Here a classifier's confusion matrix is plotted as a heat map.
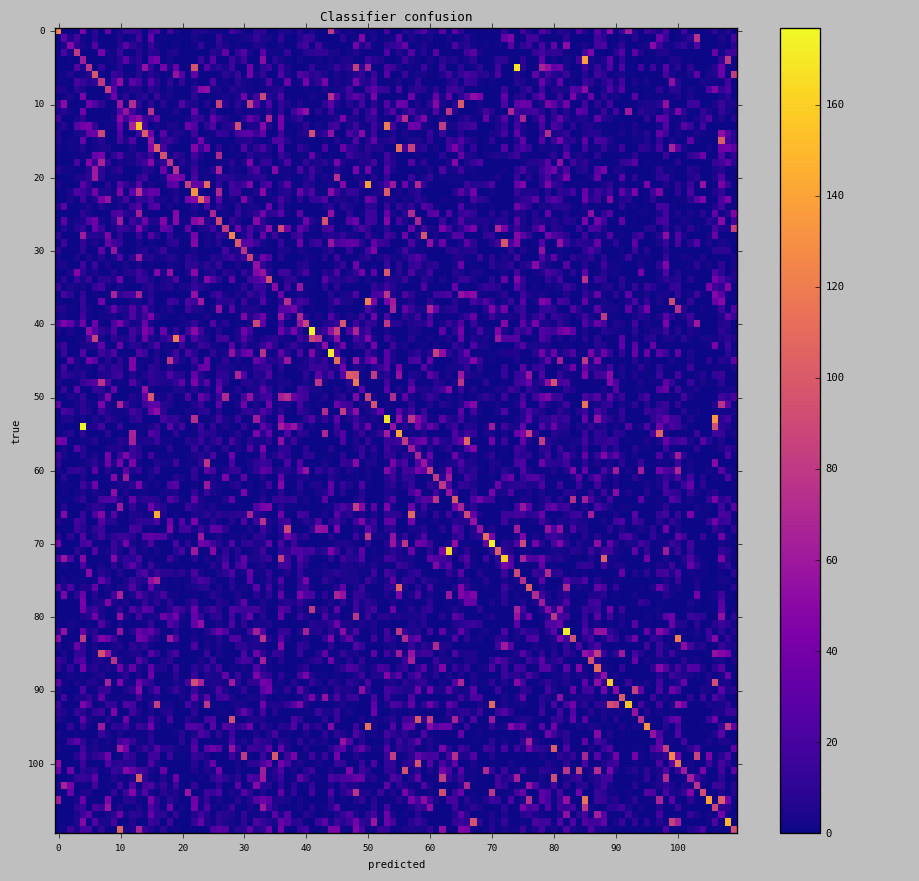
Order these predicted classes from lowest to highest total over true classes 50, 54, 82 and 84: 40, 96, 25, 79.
96, 25, 79, 40
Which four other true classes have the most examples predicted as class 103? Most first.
99, 1, 40, 77
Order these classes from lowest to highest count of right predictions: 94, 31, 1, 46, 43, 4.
1, 46, 43, 4, 94, 31
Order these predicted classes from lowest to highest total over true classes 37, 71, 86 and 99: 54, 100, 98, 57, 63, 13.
13, 100, 98, 57, 54, 63
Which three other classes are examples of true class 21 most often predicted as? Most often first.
50, 24, 58
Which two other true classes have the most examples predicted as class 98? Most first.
102, 71
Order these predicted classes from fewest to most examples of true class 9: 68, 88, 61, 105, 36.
105, 88, 36, 61, 68
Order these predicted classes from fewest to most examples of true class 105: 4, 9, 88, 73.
9, 88, 73, 4
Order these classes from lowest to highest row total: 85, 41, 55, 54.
55, 85, 54, 41
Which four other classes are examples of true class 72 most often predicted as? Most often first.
88, 36, 75, 1
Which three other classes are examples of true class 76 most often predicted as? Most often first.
55, 82, 65
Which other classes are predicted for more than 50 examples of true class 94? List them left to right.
28, 58, 60, 64, 70
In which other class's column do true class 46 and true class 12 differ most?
56
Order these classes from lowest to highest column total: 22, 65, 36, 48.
65, 48, 36, 22
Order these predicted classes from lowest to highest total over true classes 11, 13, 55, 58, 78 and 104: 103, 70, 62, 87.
103, 87, 70, 62
